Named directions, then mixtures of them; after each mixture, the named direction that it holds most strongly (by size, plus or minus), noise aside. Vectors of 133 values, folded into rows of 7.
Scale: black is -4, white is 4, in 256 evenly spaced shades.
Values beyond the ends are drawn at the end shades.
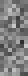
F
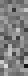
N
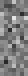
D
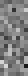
N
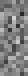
D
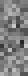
F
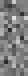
D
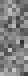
F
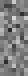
D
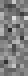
D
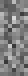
D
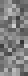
F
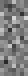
D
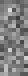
F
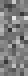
D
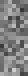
F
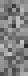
F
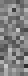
N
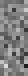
N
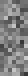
F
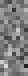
N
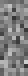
N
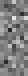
D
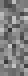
D
